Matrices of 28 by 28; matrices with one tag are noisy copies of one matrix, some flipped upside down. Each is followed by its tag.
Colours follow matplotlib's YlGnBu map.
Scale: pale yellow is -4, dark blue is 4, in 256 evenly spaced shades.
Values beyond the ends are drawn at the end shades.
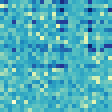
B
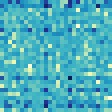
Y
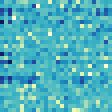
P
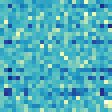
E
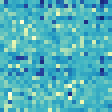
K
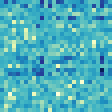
K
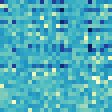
B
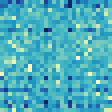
Y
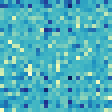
Y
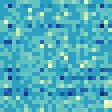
E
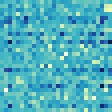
E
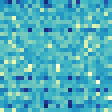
Y
